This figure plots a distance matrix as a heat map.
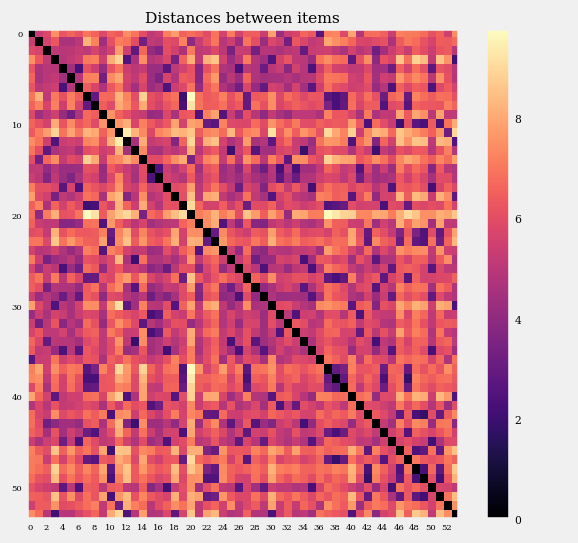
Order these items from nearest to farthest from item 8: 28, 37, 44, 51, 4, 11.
44, 37, 4, 51, 28, 11
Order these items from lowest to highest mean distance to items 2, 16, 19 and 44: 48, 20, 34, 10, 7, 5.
7, 34, 5, 10, 48, 20
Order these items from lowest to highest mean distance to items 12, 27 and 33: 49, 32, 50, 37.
50, 37, 32, 49
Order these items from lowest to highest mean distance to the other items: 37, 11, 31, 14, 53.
31, 53, 37, 14, 11
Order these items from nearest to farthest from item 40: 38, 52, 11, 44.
44, 38, 52, 11
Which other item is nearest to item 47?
38
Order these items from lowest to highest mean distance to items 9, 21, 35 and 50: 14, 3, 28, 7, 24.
24, 28, 3, 14, 7
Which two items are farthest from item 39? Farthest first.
20, 14
